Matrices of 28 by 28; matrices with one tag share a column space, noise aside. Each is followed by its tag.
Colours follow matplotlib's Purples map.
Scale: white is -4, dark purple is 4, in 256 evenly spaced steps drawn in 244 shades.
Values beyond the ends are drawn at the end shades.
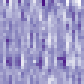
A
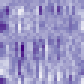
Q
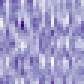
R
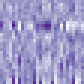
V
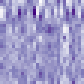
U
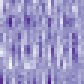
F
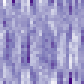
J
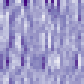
A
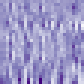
V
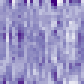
J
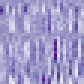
Q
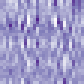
R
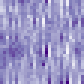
F
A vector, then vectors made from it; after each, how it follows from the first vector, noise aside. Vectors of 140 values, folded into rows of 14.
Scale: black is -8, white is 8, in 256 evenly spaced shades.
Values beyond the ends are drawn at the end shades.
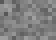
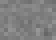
reversed, negated, shrunk.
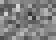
negated, scaled up.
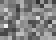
wrapped around, negated, scaled up.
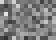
negated, scaled up.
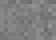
reversed, negated, shrunk.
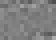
reversed, negated, partly zeroed.
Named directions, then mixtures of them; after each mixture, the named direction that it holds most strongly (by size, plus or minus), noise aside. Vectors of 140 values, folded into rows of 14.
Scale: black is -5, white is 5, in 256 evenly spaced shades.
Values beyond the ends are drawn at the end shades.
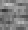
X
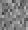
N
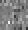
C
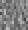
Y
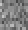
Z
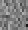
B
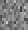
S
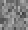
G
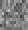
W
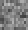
G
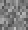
G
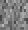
S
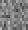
B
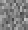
S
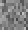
G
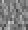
B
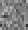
B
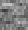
X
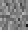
B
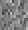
N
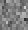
S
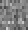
C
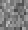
W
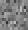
S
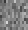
S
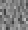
Y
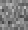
X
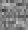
X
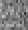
Z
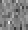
C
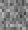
Z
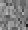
B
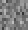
Y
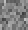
G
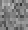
W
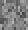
G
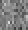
C
